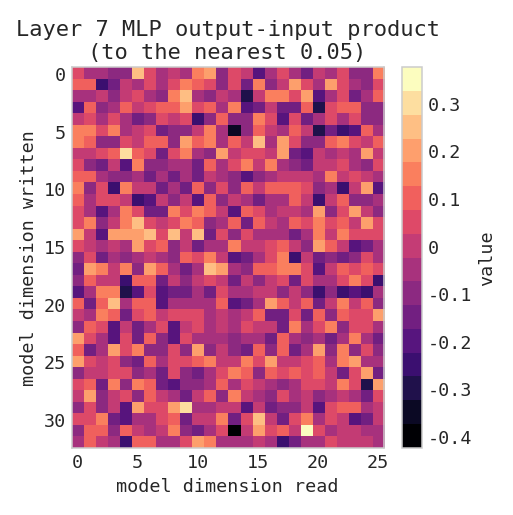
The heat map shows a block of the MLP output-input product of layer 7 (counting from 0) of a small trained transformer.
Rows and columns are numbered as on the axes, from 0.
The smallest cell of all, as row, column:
31, 13
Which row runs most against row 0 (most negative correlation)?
4
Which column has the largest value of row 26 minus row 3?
20
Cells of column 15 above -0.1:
27
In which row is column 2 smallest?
1
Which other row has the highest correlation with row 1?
6
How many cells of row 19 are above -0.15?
15
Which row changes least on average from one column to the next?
9
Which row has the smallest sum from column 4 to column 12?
19
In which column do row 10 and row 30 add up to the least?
3
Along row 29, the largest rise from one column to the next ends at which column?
5
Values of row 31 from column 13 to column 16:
-0.4 0 0.2 0.05
